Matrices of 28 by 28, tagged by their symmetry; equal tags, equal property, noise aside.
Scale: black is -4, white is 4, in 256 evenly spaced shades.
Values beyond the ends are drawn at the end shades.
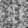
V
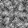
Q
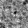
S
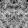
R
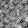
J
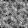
Q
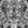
R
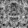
R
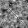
J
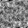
Q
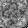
J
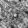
J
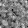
S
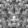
R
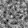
S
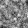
J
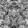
R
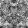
R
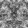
R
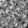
J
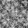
S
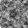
V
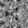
V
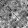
J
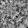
J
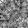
J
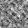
S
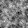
J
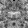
R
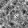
J
